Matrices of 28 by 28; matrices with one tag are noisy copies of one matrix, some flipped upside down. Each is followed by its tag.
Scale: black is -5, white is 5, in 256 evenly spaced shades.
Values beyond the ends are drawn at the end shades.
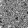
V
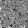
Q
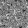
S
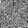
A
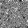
S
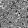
A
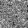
A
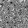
Q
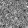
S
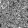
A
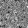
S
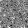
Q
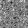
Q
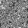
A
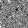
V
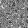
A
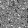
A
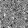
Q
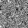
V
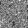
A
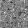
Q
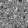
S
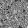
S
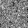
A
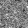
S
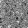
V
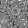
A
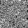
A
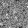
S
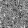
Q
